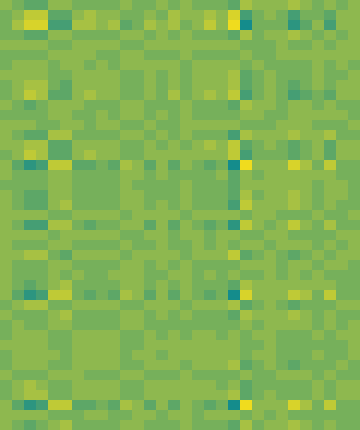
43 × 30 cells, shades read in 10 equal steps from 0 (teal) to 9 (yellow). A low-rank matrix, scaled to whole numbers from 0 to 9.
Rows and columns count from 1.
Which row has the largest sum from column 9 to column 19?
3
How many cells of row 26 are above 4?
20
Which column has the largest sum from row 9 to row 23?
21
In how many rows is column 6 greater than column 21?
12
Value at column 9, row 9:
5
